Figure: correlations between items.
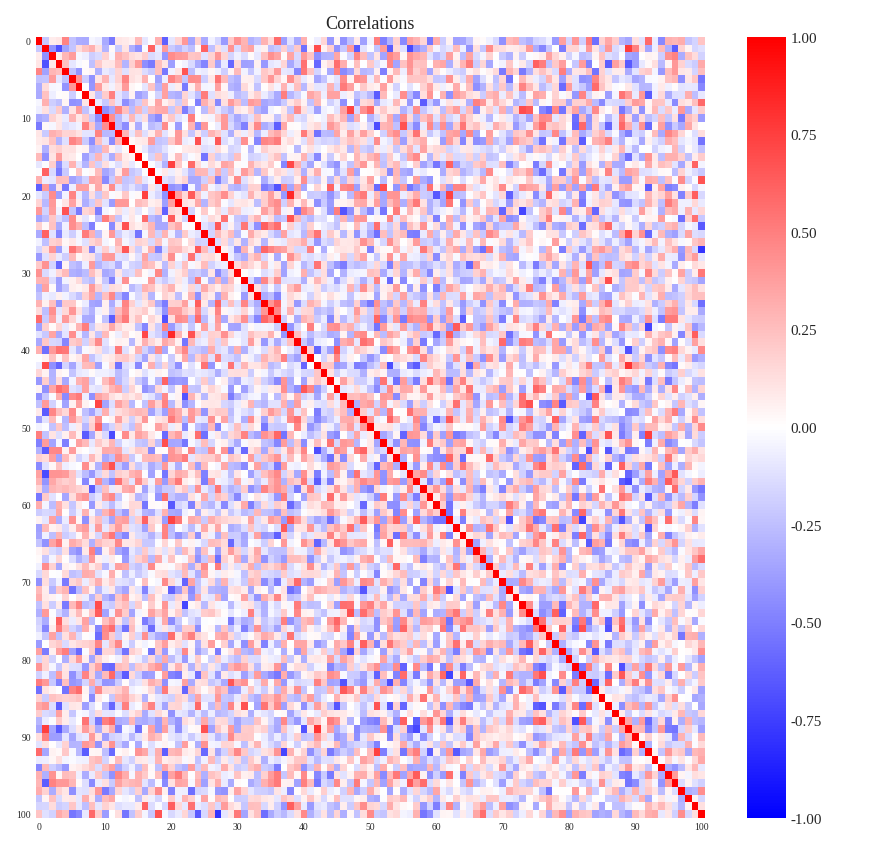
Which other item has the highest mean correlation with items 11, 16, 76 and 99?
23
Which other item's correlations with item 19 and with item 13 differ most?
36
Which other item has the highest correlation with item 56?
96
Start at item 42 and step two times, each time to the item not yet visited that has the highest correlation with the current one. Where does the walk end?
1
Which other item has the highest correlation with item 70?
39
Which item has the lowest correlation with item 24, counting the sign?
100
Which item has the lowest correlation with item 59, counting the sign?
92
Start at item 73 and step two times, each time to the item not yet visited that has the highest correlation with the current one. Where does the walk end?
47
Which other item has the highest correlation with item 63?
37
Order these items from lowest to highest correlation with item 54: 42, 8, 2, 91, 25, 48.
42, 48, 91, 25, 8, 2
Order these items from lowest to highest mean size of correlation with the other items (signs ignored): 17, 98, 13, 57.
98, 17, 13, 57
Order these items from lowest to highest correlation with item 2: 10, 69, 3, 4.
69, 3, 10, 4
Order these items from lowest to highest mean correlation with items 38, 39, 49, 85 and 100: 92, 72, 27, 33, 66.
72, 27, 66, 33, 92
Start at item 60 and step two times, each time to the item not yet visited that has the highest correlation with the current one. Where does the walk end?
82
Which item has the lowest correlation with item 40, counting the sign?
89
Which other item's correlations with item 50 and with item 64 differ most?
88
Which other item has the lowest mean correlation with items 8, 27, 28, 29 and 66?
3
